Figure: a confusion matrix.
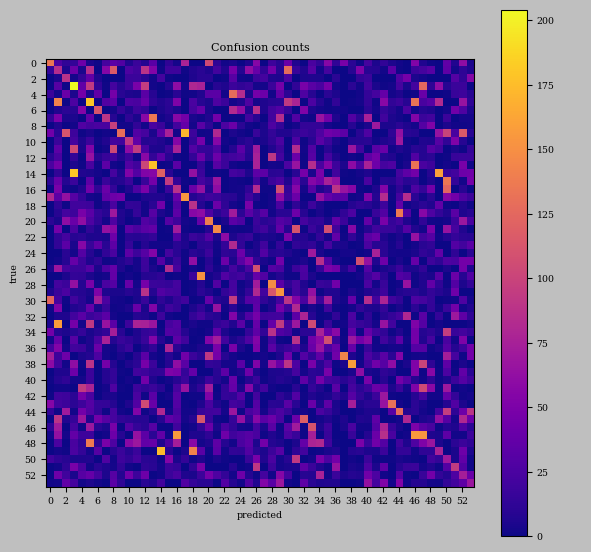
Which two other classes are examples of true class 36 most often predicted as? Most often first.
15, 34
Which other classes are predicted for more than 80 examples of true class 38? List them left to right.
5, 30, 47
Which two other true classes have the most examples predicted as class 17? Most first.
9, 0
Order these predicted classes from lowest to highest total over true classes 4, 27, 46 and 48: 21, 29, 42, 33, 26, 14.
14, 29, 21, 26, 42, 33
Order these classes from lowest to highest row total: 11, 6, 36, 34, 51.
51, 6, 36, 34, 11
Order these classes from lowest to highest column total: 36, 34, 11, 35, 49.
49, 36, 11, 34, 35
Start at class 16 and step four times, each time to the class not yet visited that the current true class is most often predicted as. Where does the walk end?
35
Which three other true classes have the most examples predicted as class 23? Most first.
4, 30, 6
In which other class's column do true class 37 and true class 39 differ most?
20
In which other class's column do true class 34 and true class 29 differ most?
50
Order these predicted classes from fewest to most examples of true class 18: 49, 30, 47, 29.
30, 47, 29, 49
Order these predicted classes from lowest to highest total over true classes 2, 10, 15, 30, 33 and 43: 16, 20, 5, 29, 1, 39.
39, 20, 16, 29, 5, 1
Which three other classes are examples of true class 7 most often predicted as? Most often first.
13, 29, 40
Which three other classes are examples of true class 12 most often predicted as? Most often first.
28, 26, 5
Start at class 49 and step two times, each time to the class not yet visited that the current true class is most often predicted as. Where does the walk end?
3
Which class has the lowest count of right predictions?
27
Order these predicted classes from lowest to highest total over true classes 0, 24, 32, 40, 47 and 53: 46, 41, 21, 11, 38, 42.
21, 38, 11, 41, 42, 46
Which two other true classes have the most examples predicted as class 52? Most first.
9, 45
